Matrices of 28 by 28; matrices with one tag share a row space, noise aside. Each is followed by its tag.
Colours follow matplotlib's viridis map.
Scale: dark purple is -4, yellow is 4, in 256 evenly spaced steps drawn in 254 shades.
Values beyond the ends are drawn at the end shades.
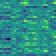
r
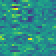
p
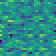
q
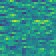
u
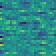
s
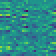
r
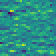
u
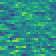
u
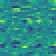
p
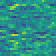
u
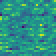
q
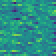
p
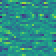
q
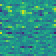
q
